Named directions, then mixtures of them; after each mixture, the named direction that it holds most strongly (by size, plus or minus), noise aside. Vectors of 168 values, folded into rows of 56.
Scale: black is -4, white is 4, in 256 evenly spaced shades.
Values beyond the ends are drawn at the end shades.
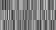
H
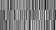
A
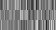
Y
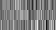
Y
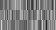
Y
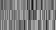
Y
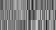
Y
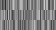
H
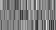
Y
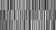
A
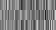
Y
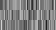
Y
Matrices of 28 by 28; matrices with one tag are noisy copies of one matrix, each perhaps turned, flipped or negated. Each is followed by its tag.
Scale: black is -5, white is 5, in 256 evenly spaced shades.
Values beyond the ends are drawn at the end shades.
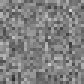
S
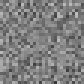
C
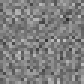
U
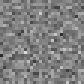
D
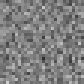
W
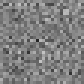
U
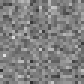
D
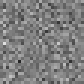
U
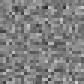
W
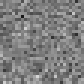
S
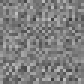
C
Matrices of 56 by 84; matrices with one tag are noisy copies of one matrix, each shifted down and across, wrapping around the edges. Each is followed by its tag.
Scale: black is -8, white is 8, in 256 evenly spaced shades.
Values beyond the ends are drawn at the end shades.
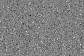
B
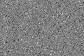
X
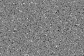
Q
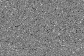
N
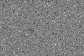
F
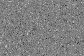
N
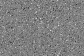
N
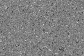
F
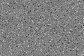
Q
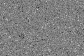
F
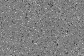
F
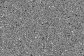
B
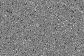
F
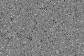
F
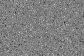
F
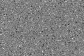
B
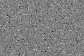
B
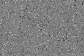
X
